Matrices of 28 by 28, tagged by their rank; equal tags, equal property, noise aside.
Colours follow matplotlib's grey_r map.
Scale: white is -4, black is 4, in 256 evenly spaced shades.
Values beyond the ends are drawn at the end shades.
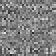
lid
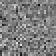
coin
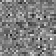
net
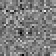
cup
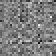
cup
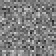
net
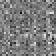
cup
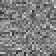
net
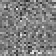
net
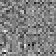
cup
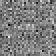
net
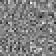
coin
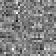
coin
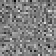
lid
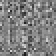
cup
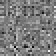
coin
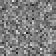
net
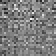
coin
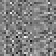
cup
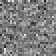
lid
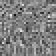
coin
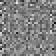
net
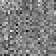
lid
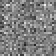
lid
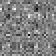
cup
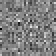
lid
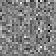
cup
